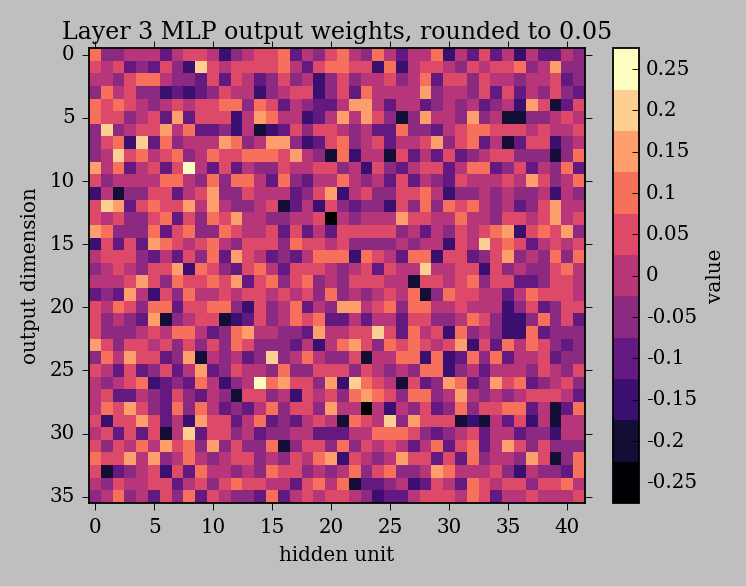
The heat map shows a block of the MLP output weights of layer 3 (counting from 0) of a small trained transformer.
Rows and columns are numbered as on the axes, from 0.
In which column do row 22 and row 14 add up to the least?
36
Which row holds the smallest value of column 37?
29
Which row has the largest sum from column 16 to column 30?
20
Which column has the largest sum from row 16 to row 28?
31
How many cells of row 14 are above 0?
22
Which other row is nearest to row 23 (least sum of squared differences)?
2
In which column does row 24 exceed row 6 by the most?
15
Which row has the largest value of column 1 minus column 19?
12
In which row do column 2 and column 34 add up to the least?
11
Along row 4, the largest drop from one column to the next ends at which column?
39
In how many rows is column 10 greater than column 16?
20
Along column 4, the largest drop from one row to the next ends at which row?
30
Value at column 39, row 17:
0.05
